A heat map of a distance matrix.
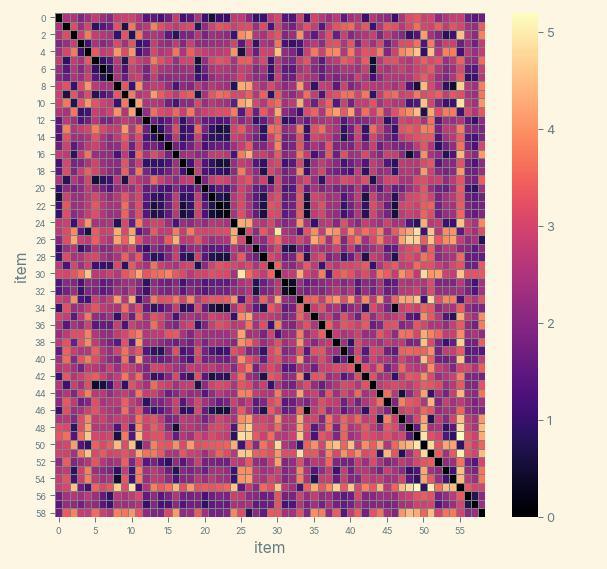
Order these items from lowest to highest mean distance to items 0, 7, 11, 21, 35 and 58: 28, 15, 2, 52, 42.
28, 42, 15, 52, 2
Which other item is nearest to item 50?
11
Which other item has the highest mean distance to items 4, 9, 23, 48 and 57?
30
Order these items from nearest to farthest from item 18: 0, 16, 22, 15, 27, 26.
22, 0, 15, 27, 16, 26
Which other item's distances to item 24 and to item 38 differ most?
40
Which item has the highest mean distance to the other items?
55
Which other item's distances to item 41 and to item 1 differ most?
9
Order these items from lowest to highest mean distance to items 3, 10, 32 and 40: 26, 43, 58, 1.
43, 1, 58, 26
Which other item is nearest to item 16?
48
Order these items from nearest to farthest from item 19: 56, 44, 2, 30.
56, 44, 2, 30
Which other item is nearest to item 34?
46
